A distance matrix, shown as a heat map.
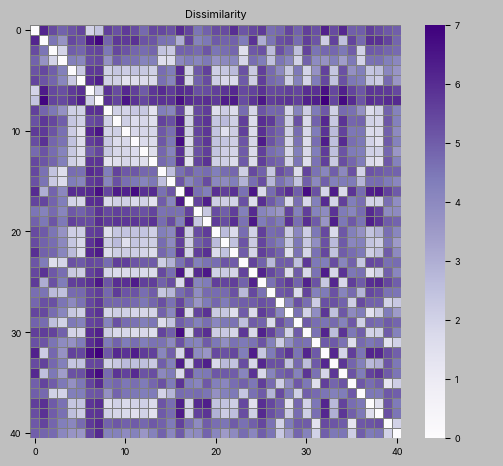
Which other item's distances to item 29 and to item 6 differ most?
14
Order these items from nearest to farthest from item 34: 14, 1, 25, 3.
25, 1, 3, 14
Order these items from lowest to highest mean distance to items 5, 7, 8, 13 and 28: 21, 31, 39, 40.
21, 40, 31, 39
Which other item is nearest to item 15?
3
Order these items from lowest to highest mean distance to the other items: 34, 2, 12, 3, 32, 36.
12, 3, 36, 2, 34, 32
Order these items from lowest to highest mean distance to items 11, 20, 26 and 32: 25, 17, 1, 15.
17, 15, 1, 25
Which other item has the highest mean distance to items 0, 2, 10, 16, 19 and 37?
7
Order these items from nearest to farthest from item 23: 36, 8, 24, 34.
36, 34, 8, 24
